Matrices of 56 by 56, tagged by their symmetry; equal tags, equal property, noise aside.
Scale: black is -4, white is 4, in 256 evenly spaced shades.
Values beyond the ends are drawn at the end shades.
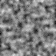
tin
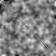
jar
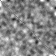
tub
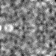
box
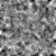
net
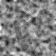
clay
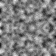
box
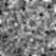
tub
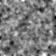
clay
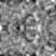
box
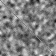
clay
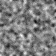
net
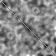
jar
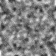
tin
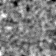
net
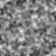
tin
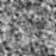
net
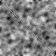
tin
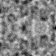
box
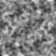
tin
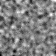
net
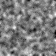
clay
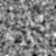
net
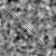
tub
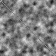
jar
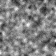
clay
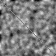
jar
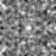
box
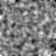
net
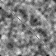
tub
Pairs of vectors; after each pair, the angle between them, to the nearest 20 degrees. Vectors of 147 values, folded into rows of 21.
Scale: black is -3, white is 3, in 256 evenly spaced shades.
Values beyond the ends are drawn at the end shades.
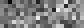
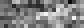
40 degrees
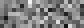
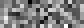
160 degrees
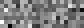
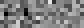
120 degrees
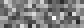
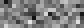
120 degrees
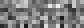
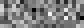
100 degrees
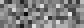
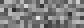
140 degrees
